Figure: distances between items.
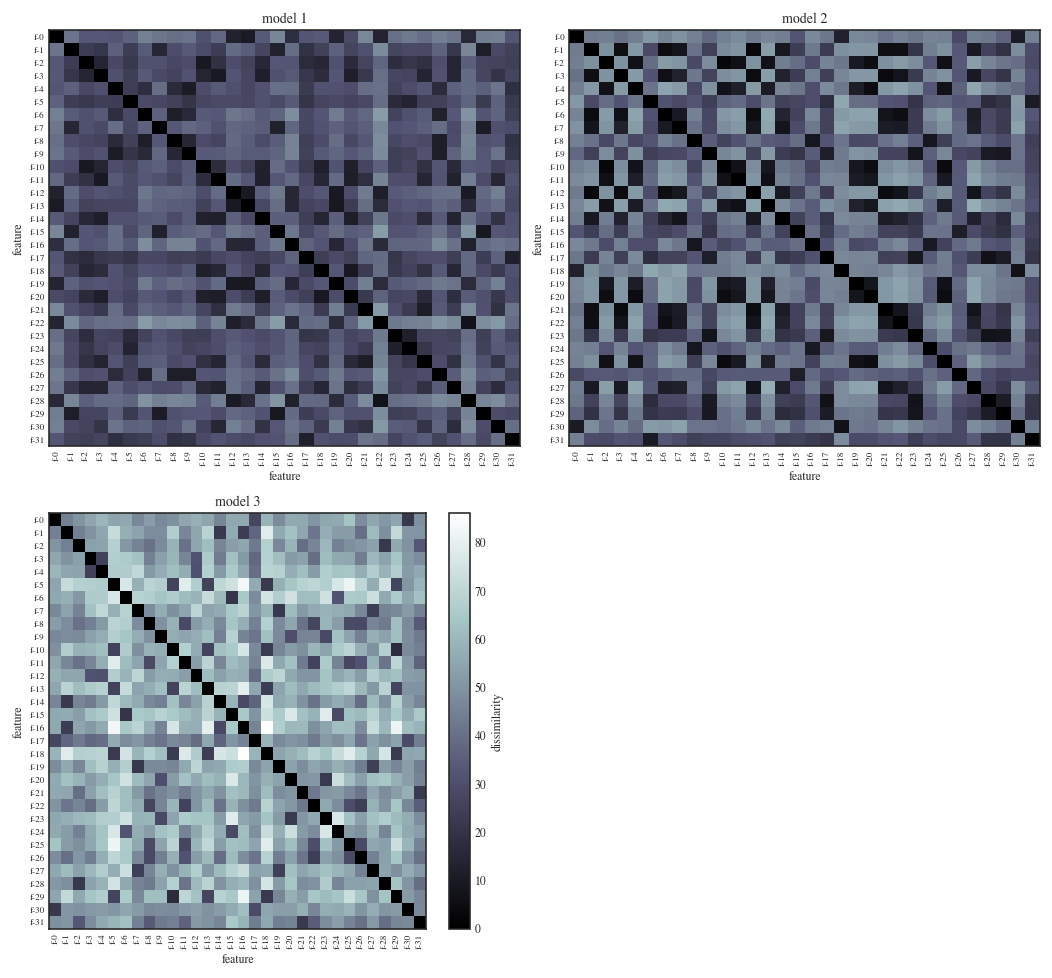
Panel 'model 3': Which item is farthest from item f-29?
f-16
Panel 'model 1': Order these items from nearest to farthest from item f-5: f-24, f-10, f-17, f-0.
f-24, f-17, f-10, f-0
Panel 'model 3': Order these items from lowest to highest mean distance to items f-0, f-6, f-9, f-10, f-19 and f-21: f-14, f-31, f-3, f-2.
f-31, f-2, f-14, f-3
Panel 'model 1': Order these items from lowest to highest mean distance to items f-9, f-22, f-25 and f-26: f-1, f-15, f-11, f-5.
f-5, f-11, f-1, f-15
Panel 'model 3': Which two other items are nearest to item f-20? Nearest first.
f-23, f-9
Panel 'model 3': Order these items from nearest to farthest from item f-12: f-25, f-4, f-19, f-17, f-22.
f-4, f-17, f-22, f-25, f-19
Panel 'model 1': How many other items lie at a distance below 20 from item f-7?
3
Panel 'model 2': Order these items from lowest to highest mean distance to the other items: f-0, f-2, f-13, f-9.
f-9, f-2, f-13, f-0
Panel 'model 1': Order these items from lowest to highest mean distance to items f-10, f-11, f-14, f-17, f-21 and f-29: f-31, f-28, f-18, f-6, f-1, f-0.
f-18, f-1, f-31, f-6, f-0, f-28
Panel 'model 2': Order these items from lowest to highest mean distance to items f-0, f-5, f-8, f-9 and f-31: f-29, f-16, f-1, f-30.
f-29, f-16, f-1, f-30
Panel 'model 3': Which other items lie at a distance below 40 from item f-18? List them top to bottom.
f-5, f-10, f-13, f-29
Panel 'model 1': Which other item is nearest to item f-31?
f-17
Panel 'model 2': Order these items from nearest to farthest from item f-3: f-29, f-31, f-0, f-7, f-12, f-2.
f-12, f-7, f-29, f-31, f-0, f-2
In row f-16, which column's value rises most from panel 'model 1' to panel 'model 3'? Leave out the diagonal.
f-13
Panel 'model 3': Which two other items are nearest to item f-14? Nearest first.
f-1, f-16
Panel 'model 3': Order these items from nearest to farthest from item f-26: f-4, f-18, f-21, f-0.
f-21, f-0, f-4, f-18
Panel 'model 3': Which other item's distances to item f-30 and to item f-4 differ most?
f-0
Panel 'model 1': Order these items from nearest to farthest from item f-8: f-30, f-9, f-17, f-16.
f-9, f-17, f-30, f-16
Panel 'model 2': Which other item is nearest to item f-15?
f-26
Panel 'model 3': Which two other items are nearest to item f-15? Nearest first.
f-6, f-24
